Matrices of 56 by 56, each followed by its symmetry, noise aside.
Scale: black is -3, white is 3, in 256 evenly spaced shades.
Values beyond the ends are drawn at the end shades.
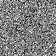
symmetric.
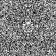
mirrored left to right.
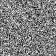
symmetric.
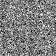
symmetric across the other diagonal.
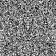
mirrored left to right.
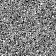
symmetric.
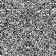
mirrored left to right.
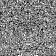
mirrored left to right.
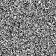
no symmetry.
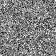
symmetric.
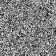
symmetric across the other diagonal.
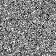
symmetric across the other diagonal.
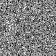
mirrored top to bottom.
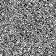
symmetric across the other diagonal.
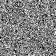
symmetric.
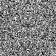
mirrored left to right.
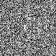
mirrored top to bottom.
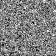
symmetric across the other diagonal.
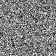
antisymmetric.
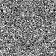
mirrored left to right.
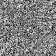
symmetric.
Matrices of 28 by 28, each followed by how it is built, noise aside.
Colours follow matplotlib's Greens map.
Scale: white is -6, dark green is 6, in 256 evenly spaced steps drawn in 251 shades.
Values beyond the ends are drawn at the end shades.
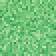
noise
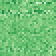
uneven rows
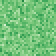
noise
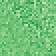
upper triangular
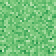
repeating columns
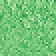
upper triangular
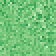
upper triangular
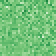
upper triangular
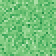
noise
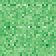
uneven rows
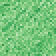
Hankel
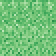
repeating columns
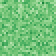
blocks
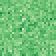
low rank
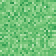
blocks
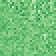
upper triangular
